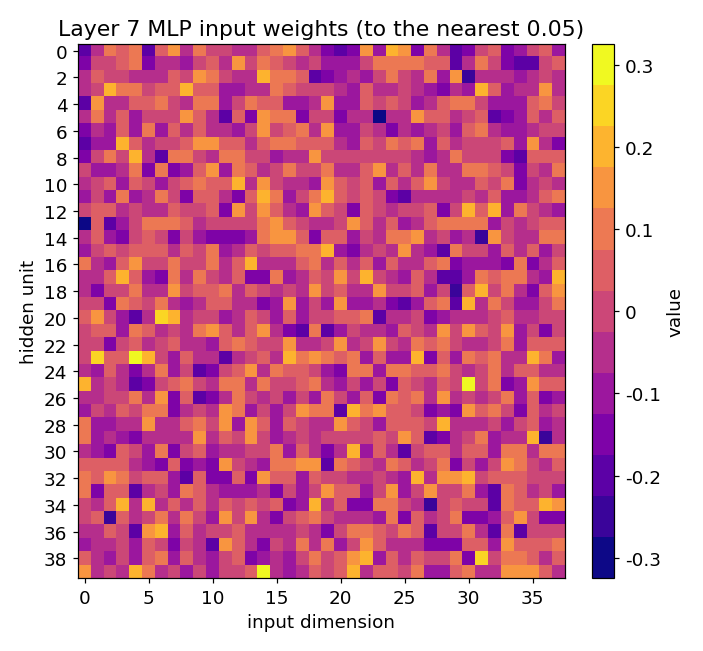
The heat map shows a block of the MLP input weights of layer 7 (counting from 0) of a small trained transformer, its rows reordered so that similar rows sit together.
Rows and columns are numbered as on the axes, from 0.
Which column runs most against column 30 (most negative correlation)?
24
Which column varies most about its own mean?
4
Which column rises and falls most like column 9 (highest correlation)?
10
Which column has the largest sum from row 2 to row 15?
14
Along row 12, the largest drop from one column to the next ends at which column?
33
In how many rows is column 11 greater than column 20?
15
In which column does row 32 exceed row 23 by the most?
29
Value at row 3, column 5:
0
